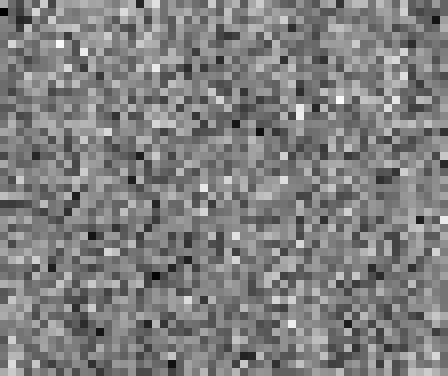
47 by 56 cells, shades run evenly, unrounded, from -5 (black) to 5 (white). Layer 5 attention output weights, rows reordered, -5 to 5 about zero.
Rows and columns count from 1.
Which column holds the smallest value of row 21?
56
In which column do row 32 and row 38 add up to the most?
35
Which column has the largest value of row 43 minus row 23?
2
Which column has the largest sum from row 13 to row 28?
11
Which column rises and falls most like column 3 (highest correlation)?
55
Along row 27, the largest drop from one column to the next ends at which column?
27
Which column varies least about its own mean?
39
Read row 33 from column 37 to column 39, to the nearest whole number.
2 1 -1
